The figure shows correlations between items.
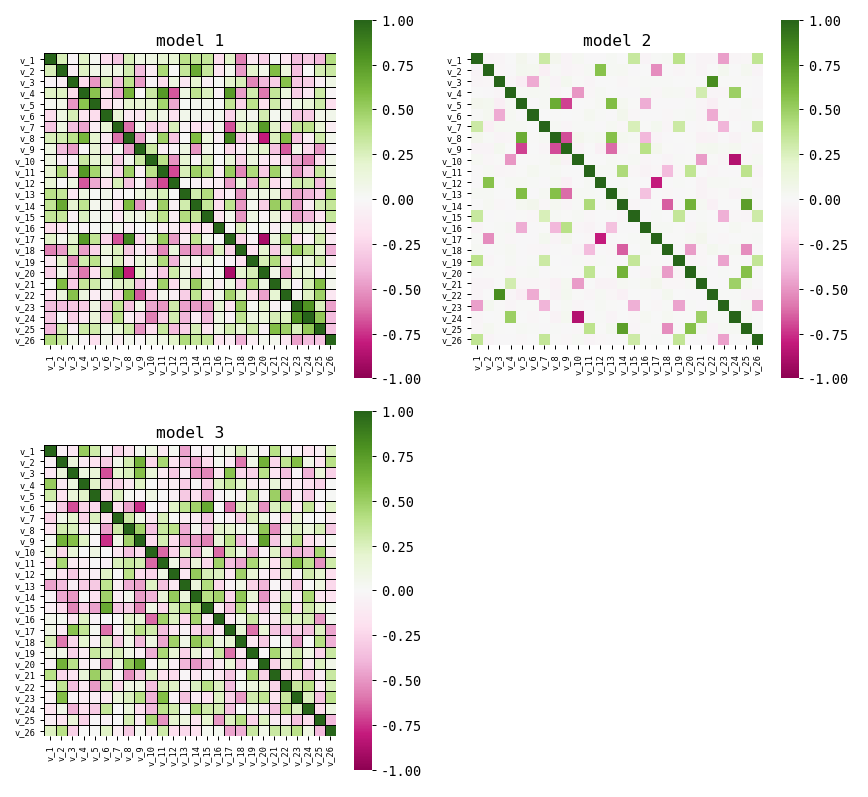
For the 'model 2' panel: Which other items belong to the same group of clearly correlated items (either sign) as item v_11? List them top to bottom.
v_14, v_18, v_20, v_25
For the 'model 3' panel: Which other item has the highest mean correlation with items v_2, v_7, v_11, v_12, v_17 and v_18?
v_8
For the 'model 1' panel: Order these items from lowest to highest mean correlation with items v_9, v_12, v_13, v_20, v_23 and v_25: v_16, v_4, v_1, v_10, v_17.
v_17, v_4, v_10, v_1, v_16
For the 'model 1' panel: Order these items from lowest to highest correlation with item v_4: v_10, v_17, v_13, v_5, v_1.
v_13, v_1, v_10, v_5, v_17
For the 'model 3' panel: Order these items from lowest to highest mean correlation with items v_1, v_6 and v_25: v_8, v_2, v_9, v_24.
v_9, v_2, v_8, v_24
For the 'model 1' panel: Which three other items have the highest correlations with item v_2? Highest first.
v_14, v_21, v_11
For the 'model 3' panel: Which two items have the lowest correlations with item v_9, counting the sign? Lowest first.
v_6, v_15
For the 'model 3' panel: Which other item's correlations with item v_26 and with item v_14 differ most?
v_18
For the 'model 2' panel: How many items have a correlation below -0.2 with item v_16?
3
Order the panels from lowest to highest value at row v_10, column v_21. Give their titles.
model 2, model 1, model 3
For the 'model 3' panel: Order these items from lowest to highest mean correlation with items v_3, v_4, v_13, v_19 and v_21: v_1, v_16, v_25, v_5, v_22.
v_22, v_25, v_16, v_1, v_5
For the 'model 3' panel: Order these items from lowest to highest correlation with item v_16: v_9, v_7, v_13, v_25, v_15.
v_25, v_13, v_15, v_7, v_9
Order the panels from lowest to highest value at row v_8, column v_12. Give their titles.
model 1, model 2, model 3
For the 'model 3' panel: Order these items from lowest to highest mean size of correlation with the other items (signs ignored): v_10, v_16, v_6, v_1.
v_1, v_16, v_10, v_6
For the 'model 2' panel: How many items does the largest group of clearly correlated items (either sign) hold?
6
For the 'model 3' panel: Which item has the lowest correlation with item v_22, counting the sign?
v_5
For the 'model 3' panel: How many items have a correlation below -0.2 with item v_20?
6
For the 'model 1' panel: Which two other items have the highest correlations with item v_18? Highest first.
v_23, v_24
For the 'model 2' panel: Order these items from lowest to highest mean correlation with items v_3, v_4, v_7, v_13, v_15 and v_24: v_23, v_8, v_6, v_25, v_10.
v_10, v_23, v_6, v_25, v_8
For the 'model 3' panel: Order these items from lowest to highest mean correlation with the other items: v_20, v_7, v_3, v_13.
v_13, v_3, v_7, v_20
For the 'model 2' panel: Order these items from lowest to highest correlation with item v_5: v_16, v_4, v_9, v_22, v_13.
v_9, v_16, v_22, v_4, v_13
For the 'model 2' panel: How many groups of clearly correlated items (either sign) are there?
6
